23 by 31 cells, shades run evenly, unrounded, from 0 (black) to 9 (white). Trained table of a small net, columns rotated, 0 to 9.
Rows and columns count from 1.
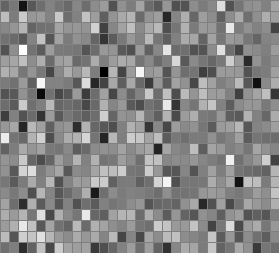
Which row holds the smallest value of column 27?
17
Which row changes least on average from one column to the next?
18
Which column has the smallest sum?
12
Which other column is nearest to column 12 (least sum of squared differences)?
6
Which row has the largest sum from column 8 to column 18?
13
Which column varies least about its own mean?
8
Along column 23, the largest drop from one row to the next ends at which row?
19
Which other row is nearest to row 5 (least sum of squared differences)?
10
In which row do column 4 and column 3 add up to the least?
1
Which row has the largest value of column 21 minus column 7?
9
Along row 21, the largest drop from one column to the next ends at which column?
27
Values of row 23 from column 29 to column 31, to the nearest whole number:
2 4 4
